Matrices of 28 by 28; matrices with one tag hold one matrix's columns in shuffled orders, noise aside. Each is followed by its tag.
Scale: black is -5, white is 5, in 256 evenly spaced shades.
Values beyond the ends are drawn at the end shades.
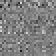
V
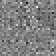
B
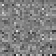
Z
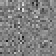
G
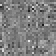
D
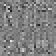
D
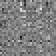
G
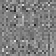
D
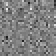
G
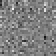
G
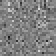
G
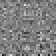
Z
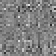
D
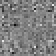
D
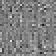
D
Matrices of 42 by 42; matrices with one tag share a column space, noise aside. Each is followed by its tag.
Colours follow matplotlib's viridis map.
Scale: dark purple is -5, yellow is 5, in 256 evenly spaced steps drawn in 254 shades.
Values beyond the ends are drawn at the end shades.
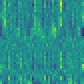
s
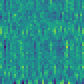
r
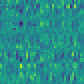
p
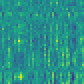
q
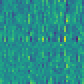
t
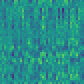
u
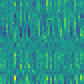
s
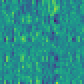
t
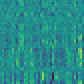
q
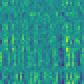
q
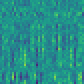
q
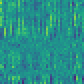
s
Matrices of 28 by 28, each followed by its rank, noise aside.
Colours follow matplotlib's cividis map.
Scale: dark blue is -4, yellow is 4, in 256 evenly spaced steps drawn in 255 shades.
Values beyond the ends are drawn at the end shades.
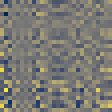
three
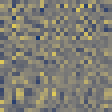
four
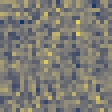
five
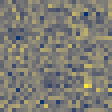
six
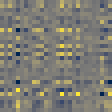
two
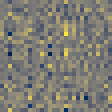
four
